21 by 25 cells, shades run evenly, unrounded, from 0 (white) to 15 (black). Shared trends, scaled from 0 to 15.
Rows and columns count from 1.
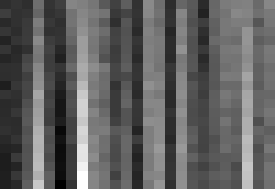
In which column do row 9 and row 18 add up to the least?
8
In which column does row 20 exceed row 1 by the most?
7
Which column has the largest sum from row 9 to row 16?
6
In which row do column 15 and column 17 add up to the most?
1
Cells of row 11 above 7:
21
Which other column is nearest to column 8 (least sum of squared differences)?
23
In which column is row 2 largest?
19
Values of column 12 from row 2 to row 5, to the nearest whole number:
11 10 10 10
